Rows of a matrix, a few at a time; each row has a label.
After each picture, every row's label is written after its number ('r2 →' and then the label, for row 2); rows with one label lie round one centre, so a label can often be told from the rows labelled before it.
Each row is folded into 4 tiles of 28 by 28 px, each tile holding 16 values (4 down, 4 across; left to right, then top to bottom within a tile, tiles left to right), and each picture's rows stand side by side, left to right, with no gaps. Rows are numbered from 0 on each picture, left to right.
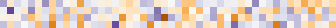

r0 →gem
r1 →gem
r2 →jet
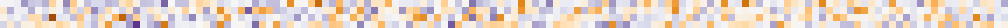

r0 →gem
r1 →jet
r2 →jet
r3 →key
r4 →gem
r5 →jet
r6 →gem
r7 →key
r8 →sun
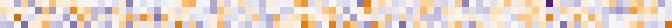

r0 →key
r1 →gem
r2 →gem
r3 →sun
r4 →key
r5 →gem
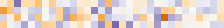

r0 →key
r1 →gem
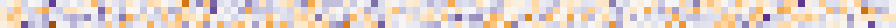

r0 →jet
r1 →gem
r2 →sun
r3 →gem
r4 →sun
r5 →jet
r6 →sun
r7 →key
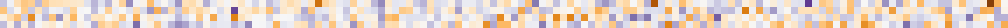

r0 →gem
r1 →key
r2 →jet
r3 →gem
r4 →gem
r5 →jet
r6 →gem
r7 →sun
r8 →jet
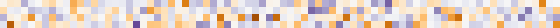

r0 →gem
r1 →gem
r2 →gem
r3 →jet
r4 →jet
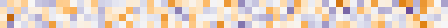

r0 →jet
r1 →jet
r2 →key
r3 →sun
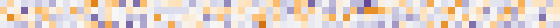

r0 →jet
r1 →sun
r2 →gem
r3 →jet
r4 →key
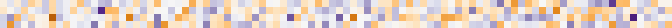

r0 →gem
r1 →gem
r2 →key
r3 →gem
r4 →jet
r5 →jet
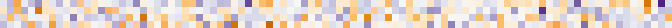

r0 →jet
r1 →gem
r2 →sun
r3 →gem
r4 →gem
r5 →key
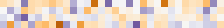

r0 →sun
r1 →key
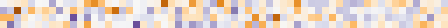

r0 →jet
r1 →key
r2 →gem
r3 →sun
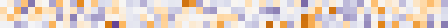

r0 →jet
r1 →gem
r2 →sun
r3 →sun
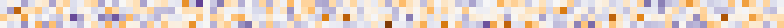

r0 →jet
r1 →gem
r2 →key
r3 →jet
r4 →sun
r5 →gem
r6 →gem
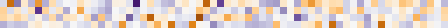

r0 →key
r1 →sun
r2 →jet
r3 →sun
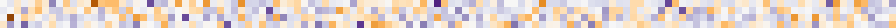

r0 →jet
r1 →jet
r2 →gem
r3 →key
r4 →sun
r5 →gem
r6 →jet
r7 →gem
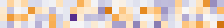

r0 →jet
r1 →jet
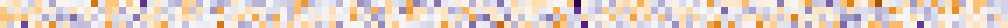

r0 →jet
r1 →gem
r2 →gem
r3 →gem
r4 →jet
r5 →key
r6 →sun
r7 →jet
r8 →key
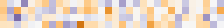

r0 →sun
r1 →sun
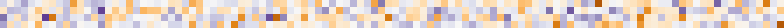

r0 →gem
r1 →jet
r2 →gem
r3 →key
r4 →gem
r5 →sun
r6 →jet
